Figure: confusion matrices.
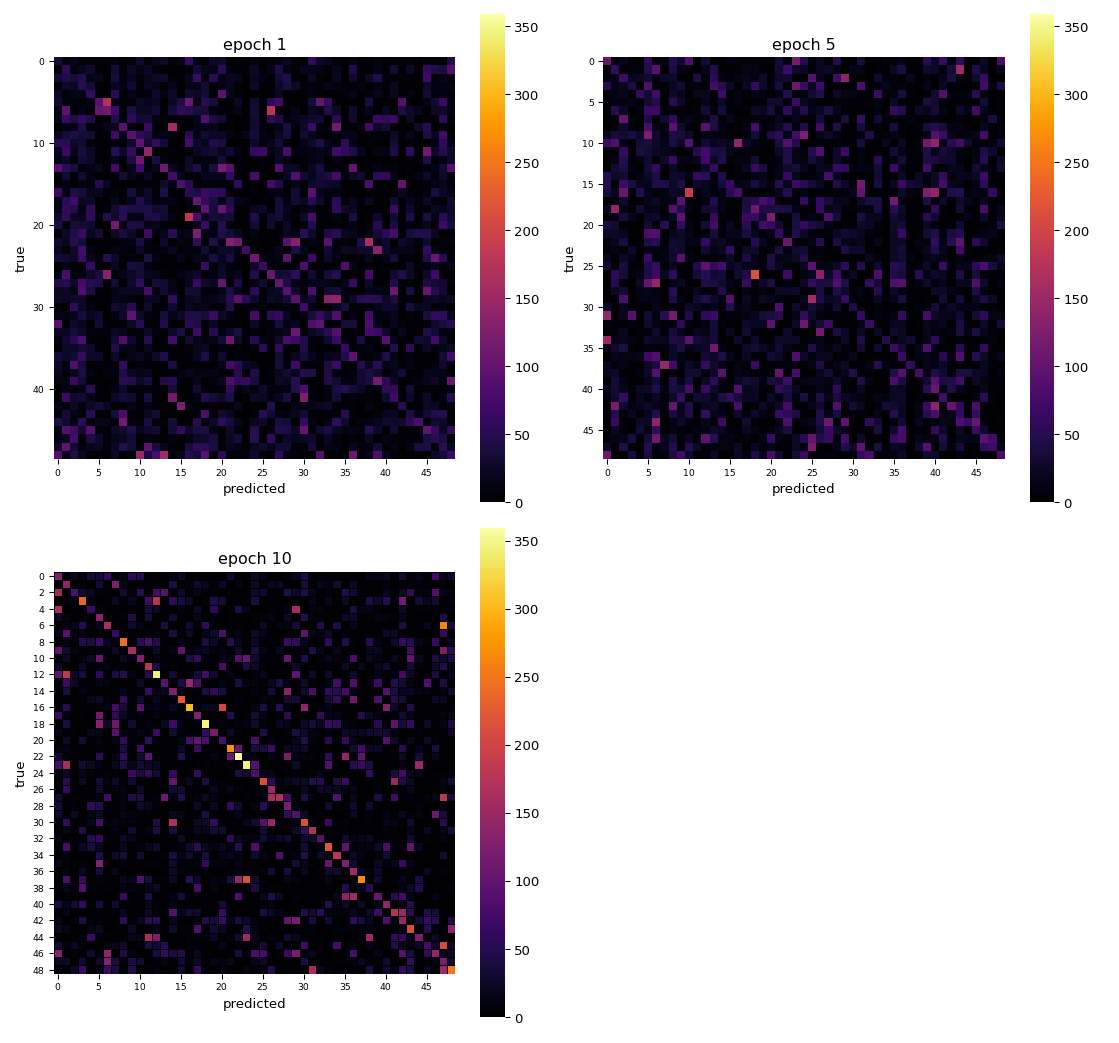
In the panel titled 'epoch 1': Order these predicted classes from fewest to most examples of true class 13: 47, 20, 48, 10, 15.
15, 47, 10, 48, 20
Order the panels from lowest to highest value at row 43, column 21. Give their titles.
epoch 10, epoch 1, epoch 5
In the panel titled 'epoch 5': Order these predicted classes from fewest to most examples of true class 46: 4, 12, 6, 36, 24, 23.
4, 23, 24, 36, 12, 6
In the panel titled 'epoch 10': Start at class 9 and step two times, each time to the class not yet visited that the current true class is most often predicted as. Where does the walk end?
6
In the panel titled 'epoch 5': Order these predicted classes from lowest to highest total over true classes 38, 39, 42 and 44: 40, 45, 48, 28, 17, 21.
48, 17, 28, 21, 45, 40
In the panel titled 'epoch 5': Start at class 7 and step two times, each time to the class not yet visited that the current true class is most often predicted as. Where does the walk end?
29
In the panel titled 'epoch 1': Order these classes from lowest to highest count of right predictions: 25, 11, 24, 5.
25, 5, 24, 11
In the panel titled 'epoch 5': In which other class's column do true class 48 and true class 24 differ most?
0
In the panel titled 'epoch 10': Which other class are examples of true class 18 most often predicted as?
5
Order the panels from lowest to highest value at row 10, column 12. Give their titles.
epoch 10, epoch 5, epoch 1
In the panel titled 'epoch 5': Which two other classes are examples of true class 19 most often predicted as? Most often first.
20, 9
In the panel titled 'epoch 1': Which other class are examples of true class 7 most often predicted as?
18
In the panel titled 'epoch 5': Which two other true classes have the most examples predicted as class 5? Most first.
9, 27
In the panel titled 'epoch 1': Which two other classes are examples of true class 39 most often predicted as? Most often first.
48, 21
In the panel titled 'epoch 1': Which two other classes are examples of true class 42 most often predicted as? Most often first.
15, 26
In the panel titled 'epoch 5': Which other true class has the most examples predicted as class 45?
44
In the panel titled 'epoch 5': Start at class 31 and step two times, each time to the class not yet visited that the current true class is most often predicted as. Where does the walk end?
23
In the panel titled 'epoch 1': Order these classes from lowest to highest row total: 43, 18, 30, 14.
30, 43, 14, 18
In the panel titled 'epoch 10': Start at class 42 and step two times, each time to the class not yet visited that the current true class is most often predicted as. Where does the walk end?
46
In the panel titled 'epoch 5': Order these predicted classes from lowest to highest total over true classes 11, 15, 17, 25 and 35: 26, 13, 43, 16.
16, 43, 26, 13
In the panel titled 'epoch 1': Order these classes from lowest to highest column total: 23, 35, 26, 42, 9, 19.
23, 42, 35, 26, 19, 9
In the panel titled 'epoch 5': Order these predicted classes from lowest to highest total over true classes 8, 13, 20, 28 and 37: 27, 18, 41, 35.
27, 41, 35, 18
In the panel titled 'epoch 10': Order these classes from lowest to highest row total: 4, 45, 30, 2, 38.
38, 4, 45, 2, 30
